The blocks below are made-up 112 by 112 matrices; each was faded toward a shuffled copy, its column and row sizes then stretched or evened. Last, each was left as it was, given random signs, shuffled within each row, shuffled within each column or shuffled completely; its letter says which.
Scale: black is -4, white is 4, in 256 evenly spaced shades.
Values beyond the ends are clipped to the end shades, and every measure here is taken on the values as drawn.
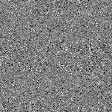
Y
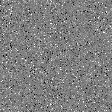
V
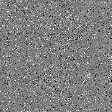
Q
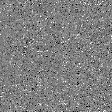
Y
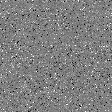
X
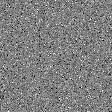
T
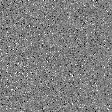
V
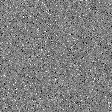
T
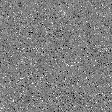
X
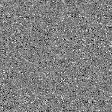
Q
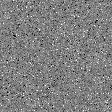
T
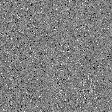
V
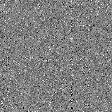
Q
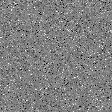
X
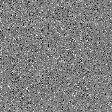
V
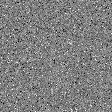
T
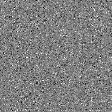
Y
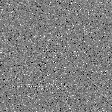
X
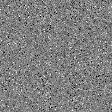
V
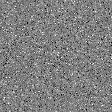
X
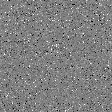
X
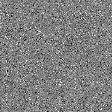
Q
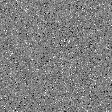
V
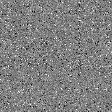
Q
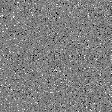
Y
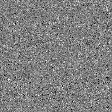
Q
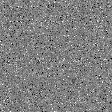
X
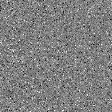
V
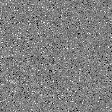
Q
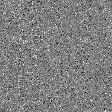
V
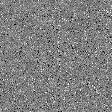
Q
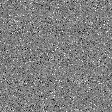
X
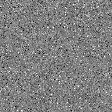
X
